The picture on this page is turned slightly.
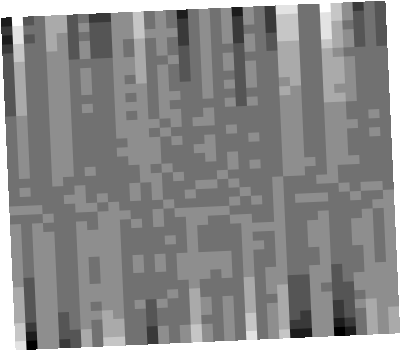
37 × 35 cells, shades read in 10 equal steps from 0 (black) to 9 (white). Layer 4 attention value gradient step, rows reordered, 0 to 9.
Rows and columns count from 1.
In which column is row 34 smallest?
30
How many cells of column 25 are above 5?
6
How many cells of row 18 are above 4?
14
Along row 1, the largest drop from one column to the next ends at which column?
3
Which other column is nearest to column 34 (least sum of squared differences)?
24
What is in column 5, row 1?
6
